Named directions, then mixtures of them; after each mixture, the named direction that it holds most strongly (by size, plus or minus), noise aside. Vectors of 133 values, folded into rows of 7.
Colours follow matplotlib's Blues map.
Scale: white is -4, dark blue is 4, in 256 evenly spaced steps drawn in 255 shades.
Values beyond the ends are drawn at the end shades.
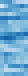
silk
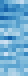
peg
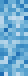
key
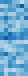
silk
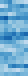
silk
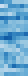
silk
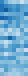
peg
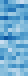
silk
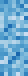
key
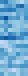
silk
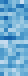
key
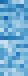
key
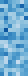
key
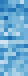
peg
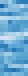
silk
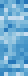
key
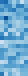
key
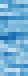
silk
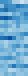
peg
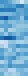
peg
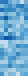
key
